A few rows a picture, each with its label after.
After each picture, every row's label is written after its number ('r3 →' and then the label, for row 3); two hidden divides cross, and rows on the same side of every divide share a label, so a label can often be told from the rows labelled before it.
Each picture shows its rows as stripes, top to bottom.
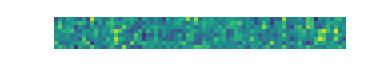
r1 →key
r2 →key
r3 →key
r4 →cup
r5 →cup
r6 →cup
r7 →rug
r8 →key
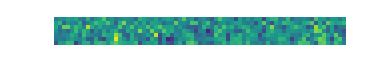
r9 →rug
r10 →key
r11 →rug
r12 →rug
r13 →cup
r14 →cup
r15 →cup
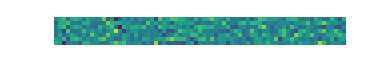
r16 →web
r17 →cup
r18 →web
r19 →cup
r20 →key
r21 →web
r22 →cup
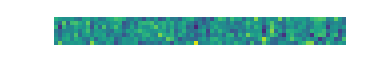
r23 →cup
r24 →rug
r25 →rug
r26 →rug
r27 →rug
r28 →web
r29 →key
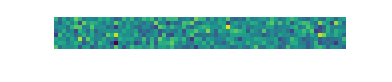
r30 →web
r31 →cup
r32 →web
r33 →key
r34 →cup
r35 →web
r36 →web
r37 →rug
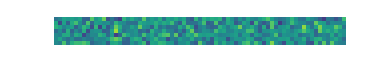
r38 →web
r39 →rug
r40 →cup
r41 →cup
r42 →web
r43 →cup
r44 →rug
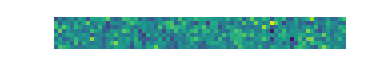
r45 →key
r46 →rug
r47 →web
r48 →key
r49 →cup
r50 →key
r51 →cup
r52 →cup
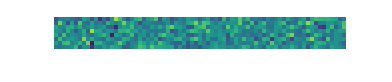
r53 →cup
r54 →key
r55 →web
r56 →key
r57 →rug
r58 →key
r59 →rug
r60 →rug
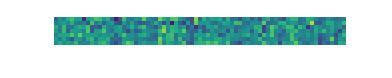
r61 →web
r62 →key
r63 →rug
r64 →rug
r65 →web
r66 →web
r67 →web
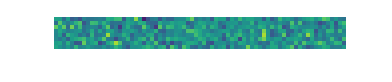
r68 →cup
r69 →web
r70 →web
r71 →key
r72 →key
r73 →web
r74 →cup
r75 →rug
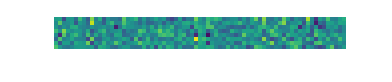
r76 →key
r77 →key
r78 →web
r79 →rug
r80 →rug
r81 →key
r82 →rug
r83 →web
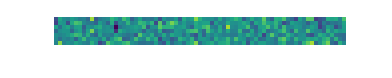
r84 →key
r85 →web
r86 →web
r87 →key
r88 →rug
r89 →cup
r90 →key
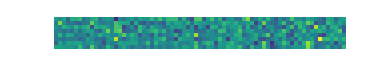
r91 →web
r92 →key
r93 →rug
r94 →cup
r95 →key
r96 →cup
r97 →key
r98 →key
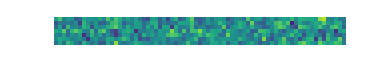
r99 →cup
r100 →cup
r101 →cup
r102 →web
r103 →web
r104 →key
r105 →cup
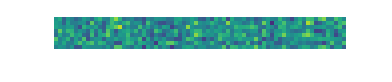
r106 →cup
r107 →key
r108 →cup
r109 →key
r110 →key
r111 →cup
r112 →web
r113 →cup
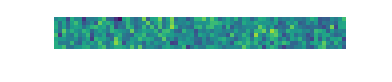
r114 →web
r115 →web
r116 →web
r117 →rug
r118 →rug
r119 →rug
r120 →cup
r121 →rug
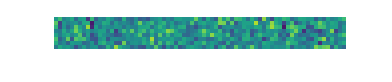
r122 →key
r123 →rug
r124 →rug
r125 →web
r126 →web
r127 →rug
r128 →web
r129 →cup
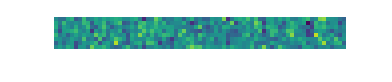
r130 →cup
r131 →rug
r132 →rug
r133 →rug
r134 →rug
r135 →cup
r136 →cup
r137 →key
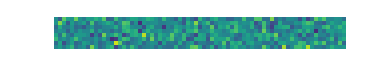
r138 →rug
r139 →key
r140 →key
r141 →key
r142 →rug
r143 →web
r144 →cup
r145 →key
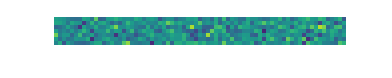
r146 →cup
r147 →web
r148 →cup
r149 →rug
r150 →web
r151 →rug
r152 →key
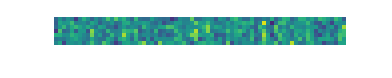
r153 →cup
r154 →key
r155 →web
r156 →key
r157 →key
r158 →key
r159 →web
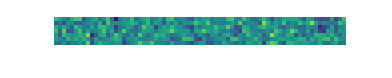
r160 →web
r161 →key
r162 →web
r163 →web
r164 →rug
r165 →cup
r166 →rug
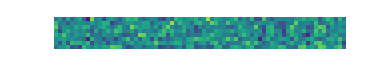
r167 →key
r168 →web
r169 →rug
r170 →rug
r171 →rug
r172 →key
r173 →rug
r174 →cup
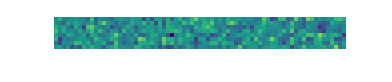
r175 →key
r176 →web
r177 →web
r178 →web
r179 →cup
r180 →rug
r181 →rug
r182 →cup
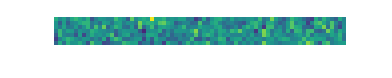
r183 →rug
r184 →rug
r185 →rug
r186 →key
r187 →key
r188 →cup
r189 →key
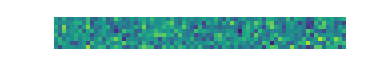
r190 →rug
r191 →rug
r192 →rug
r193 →web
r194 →rug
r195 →cup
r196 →key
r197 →rug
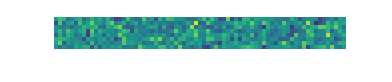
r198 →web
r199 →key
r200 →cup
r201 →key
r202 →key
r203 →web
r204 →key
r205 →rug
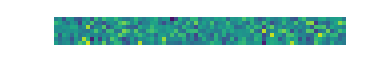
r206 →cup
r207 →key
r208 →rug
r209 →key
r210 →rug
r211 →rug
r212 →rug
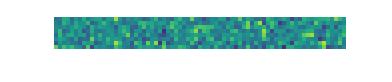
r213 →cup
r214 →rug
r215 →web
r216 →key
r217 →key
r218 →key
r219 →cup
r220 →rug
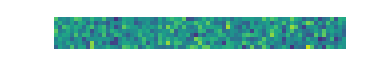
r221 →web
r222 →key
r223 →web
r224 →rug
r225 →rug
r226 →web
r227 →web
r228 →key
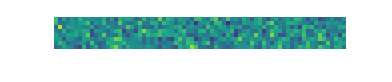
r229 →web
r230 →rug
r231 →key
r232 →rug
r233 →rug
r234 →cup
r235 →key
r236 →cup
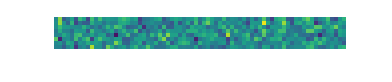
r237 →key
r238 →key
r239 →cup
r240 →key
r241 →web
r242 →rug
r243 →cup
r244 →key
